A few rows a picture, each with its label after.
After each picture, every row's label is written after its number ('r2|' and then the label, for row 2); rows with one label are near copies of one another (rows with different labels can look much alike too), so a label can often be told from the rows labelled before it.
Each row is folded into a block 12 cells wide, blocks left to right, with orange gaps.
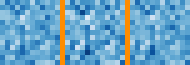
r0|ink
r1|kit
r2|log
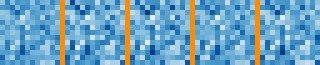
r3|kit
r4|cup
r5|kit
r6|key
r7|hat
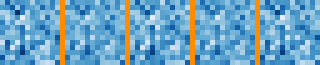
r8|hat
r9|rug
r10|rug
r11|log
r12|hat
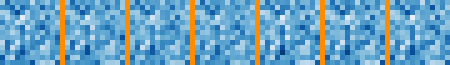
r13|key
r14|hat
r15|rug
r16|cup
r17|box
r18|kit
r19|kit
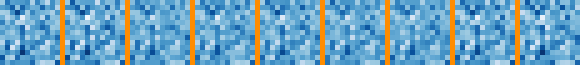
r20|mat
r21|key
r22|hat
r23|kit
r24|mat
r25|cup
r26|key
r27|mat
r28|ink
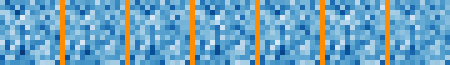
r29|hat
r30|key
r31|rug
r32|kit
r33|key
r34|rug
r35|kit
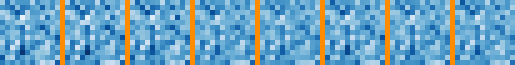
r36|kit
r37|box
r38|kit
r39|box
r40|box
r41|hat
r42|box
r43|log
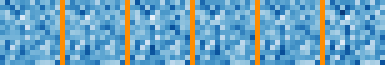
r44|cup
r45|key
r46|log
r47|hat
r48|box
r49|mat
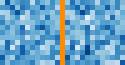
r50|cup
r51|kit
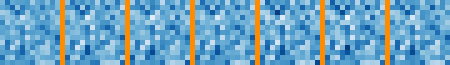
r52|hat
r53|log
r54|key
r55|log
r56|mat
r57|ink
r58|hat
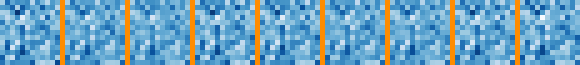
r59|mat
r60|key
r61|kit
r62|mat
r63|mat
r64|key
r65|kit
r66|mat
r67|ink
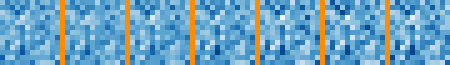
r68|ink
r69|rug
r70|ink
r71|box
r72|log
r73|cup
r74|rug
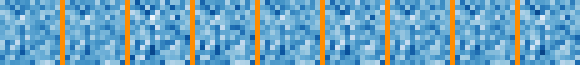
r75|box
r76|mat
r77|ink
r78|hat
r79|hat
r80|rug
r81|kit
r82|ink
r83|kit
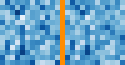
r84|mat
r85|hat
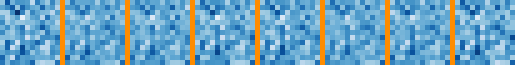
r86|cup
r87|key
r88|rug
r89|hat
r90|box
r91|log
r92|kit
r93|hat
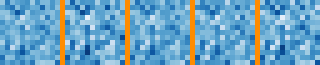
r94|kit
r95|hat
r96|rug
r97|key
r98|rug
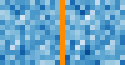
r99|kit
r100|key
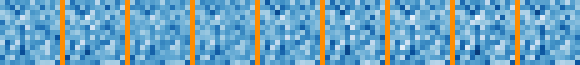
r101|hat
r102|key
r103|key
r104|mat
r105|cup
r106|log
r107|box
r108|rug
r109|mat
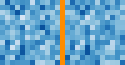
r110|cup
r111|rug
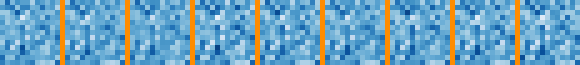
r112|log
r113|box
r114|log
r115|log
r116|cup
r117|box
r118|mat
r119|box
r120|rug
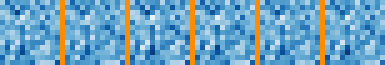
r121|mat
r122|box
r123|kit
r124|rug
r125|mat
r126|key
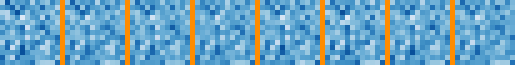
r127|cup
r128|cup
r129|cup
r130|log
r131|log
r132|mat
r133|key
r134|log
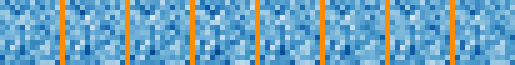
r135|rug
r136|kit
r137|key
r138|box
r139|hat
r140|ink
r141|log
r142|hat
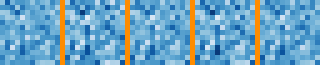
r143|cup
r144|mat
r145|key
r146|kit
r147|key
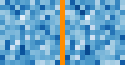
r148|log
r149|ink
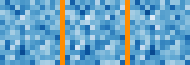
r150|hat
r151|ink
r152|ink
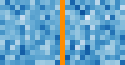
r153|log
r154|rug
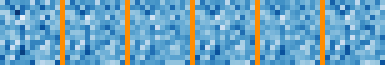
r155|mat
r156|kit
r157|cup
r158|key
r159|kit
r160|log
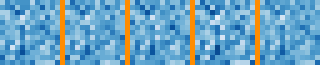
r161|kit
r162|ink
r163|cup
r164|box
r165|box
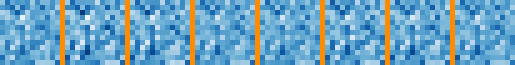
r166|ink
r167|key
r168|kit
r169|log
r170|log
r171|cup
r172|rug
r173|ink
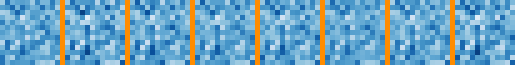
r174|cup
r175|mat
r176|cup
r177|rug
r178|rug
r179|cup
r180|box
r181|rug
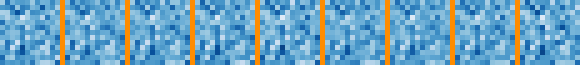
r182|kit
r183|hat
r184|log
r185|box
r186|log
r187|box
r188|ink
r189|rug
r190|cup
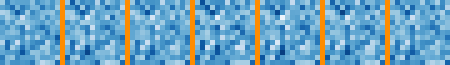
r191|hat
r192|ink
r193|key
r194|cup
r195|key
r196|kit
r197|mat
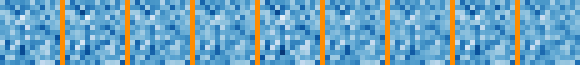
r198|hat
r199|kit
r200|cup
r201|rug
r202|hat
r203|log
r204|box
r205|kit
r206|cup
